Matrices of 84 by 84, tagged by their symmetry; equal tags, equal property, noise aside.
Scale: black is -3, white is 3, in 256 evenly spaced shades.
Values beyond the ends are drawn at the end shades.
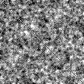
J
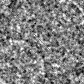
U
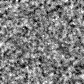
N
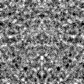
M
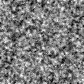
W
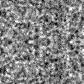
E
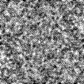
W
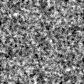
W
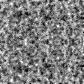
E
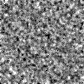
U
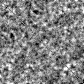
J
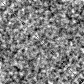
J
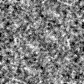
W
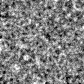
U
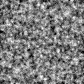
W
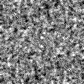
W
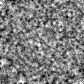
U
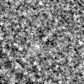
U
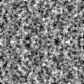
E
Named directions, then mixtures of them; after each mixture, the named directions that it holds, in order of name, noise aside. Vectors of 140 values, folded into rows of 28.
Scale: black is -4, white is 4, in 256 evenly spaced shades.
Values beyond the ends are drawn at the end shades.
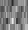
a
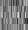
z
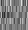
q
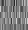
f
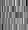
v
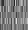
f, q, v.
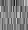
f, z.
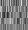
q, z.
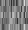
a, z.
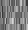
a, q, v.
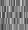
q, v, z.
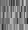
a, v, z.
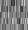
a, f.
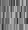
a, v, z.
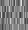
q, v, z.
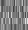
f, z.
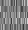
f.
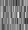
z.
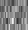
a.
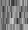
a, q, z.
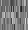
a, f, q.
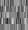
a, q, z.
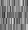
a, q, v.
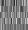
f.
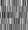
q.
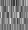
f, q, z.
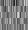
f, q, z.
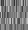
f, q.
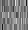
f, q, v.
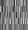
f, q, v.
